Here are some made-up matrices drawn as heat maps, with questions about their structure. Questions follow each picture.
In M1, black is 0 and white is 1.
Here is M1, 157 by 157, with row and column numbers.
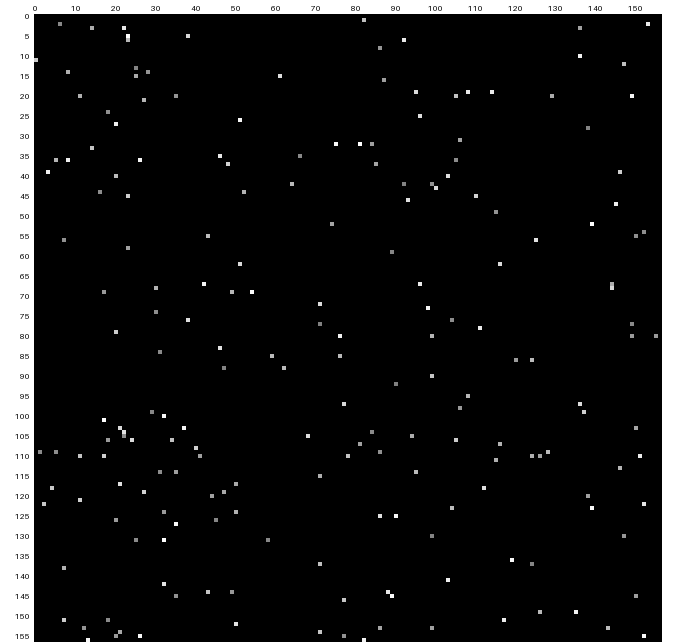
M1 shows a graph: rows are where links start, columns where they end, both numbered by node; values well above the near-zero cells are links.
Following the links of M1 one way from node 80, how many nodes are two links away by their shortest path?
10
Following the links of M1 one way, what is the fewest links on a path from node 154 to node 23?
7
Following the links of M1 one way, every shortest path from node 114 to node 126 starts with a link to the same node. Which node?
node 95
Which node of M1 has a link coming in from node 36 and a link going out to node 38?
node 5
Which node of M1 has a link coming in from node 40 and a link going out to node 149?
node 20
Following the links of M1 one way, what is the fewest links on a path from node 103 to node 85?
2
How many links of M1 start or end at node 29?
1
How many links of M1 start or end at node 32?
7
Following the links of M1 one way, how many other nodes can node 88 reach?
11
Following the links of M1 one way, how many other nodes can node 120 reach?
9
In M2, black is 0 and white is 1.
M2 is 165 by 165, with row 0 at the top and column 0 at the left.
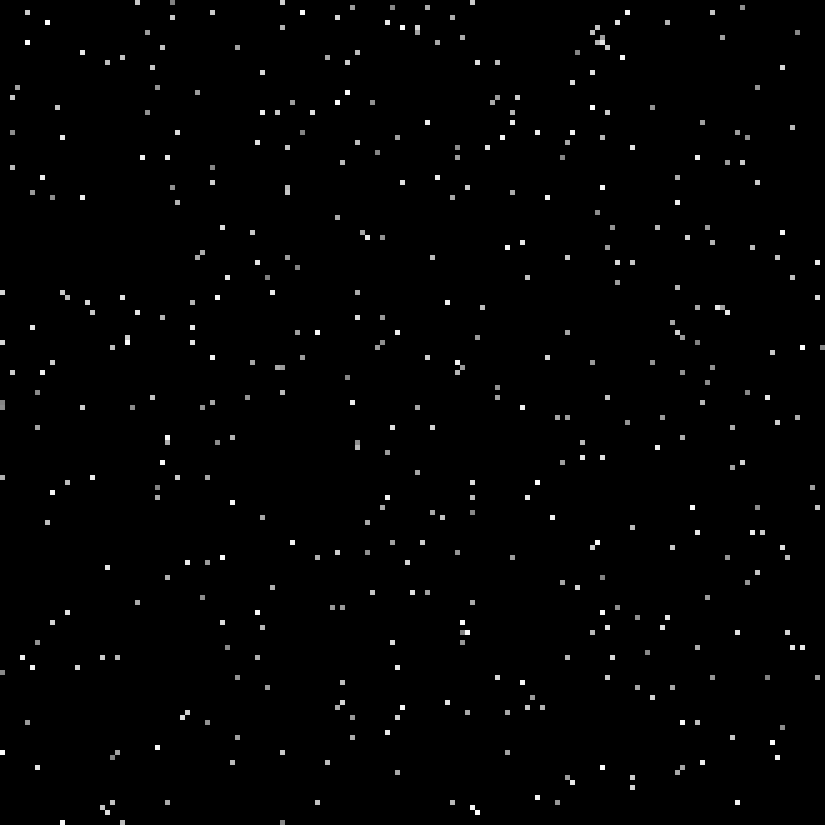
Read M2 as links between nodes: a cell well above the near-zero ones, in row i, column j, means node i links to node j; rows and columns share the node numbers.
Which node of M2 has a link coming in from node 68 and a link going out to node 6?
node 38
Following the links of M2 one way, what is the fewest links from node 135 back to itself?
3
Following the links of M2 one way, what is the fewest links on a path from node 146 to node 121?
7
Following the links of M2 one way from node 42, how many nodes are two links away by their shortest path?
2
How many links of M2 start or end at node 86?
3
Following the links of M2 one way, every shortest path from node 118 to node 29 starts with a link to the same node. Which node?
node 74
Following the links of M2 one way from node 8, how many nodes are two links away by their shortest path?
10
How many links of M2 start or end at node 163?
4
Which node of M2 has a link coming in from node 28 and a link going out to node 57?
node 51
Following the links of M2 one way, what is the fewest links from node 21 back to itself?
6
